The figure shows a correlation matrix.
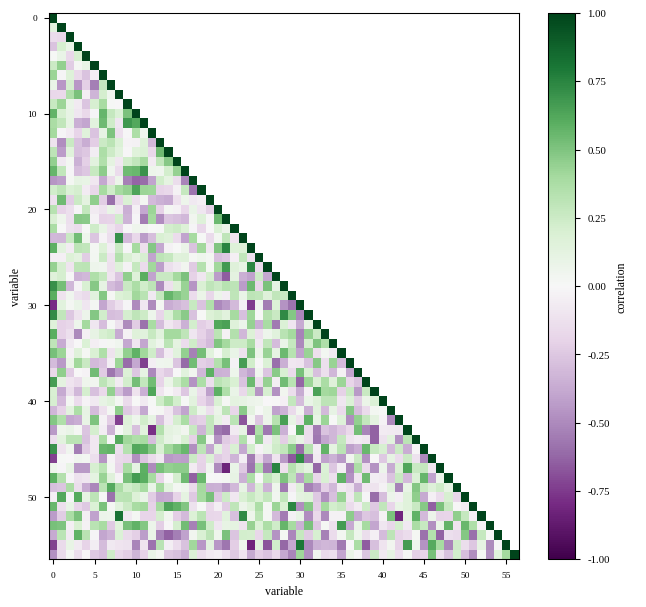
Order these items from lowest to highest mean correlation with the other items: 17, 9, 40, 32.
17, 32, 40, 9
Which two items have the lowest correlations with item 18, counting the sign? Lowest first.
17, 55
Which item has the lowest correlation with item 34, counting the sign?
30
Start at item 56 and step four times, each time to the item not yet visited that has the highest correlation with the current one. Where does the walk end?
43
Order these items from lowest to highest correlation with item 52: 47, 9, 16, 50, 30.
16, 47, 9, 30, 50
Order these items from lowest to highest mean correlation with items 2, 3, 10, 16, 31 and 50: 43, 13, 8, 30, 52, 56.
56, 30, 13, 43, 52, 8
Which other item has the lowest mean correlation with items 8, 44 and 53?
39
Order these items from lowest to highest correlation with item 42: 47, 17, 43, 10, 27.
17, 43, 10, 47, 27
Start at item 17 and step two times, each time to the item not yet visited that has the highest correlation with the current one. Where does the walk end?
23
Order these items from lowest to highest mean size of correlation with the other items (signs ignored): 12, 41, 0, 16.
41, 12, 16, 0
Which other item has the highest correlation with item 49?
7
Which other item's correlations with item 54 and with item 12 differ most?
45
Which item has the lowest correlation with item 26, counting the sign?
55
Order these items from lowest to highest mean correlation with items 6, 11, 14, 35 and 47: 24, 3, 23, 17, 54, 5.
54, 17, 3, 23, 24, 5
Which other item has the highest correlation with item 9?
11
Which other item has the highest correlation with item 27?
47
